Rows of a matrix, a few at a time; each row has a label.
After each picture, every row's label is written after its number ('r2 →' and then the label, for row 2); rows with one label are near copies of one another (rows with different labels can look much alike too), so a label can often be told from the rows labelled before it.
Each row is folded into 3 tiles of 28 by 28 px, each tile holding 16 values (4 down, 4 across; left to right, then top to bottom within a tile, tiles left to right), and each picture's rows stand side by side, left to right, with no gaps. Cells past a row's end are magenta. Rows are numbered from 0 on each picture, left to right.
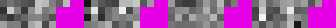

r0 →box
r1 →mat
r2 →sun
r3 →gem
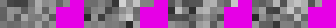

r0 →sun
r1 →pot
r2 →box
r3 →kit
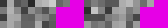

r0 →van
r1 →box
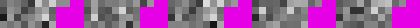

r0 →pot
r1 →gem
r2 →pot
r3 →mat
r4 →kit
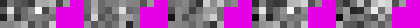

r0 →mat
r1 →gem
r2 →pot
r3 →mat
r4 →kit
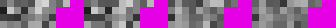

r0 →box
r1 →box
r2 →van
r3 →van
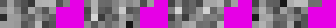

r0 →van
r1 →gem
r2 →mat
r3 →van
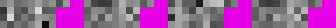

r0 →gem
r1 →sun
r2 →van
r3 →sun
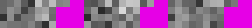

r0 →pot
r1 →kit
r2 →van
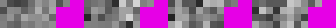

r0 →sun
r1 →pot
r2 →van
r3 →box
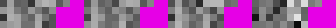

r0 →van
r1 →van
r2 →van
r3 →pot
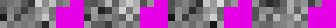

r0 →pot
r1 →kit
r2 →pot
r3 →sun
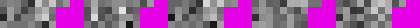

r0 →pot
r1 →gem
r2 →pot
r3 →van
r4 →kit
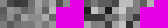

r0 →sun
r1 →box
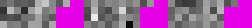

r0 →box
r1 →gem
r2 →sun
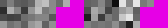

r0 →box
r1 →pot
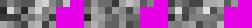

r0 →box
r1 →van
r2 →mat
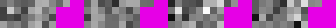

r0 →box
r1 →van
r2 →mat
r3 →pot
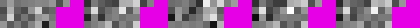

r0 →gem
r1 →mat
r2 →pot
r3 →mat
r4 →mat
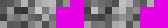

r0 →kit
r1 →box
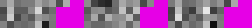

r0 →gem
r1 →sun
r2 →gem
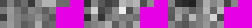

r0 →van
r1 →mat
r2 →sun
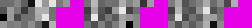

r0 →pot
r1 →gem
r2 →gem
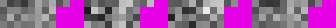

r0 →sun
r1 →box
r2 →kit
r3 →sun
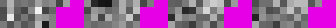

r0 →gem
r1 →sun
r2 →kit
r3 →kit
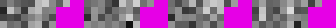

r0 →box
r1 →pot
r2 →kit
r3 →gem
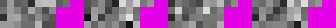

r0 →van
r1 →pot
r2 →mat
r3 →pot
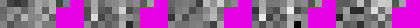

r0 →sun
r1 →gem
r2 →pot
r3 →gem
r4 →kit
